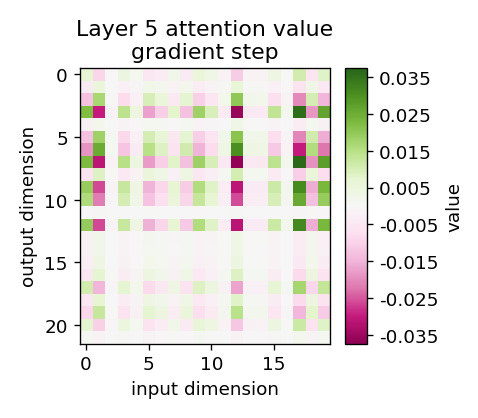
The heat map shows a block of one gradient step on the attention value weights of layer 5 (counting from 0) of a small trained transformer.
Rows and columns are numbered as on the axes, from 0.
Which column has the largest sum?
17
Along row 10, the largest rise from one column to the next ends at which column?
19
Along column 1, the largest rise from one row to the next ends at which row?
8
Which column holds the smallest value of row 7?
12
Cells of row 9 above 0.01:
6
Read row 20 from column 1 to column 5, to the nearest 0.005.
-0.01 0 0.005 0 -0.005
